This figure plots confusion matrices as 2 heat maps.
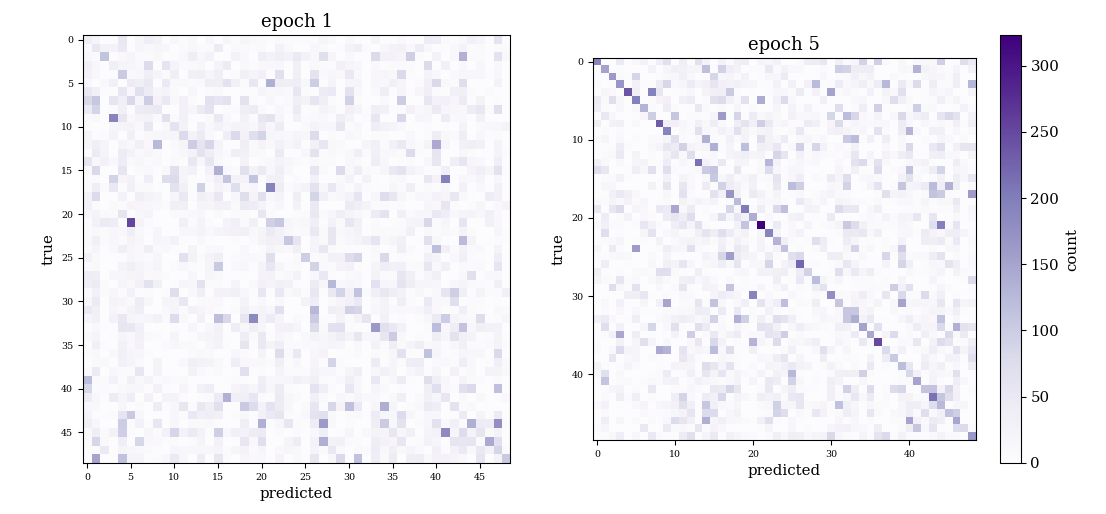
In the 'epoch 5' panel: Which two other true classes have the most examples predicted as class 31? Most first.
44, 1
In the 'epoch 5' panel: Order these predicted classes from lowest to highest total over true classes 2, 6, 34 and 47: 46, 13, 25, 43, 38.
38, 25, 43, 13, 46
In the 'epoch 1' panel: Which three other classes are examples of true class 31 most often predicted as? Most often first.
26, 30, 22
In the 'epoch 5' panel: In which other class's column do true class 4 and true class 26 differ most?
7
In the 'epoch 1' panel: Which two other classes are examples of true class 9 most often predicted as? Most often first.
3, 36
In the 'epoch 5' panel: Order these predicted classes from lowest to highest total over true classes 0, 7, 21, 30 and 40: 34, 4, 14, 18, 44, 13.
4, 14, 13, 18, 34, 44
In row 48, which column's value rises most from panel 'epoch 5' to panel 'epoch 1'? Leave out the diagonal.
1
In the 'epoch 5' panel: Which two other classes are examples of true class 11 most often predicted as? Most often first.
15, 19
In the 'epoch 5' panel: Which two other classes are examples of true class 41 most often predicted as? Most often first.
1, 25
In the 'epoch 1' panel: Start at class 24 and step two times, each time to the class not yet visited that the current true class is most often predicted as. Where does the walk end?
47
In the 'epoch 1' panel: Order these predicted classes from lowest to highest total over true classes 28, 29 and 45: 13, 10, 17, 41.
17, 13, 10, 41
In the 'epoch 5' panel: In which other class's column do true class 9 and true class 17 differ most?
48
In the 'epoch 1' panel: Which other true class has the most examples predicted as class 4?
48
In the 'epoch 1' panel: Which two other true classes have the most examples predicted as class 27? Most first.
44, 46
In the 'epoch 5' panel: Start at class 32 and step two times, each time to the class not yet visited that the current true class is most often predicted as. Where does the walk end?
18
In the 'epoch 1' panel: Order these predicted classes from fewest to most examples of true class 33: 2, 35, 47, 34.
2, 47, 35, 34
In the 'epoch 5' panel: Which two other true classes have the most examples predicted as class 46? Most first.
34, 45
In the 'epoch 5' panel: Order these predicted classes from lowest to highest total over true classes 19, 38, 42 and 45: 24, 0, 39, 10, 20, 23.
20, 0, 39, 10, 23, 24
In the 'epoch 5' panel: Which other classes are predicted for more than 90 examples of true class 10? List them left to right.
14, 32, 33
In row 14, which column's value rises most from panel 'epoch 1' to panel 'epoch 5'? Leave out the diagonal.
15
